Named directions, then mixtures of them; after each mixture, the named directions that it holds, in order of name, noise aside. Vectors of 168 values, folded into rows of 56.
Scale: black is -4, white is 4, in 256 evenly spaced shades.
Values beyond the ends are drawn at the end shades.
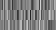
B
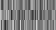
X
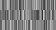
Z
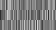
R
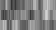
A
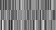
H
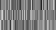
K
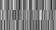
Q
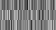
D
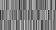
Q, R.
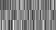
H.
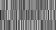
R.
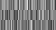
D.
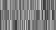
A, X, Z.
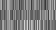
B, R, Z.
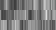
A.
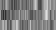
A.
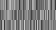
Q, R.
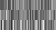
B, H, X.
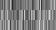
B, K.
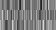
D, K, X.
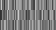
Q, R, X.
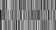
R, Z.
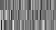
H, K, X.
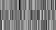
Q, R, Z.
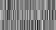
R.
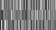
K, X, Z.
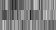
A, B, Z.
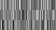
H, K, Z.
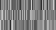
K.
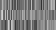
K.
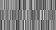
Q, R, Z.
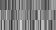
B, H.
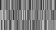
H, K, Q.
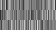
R.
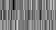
A, K, Q.
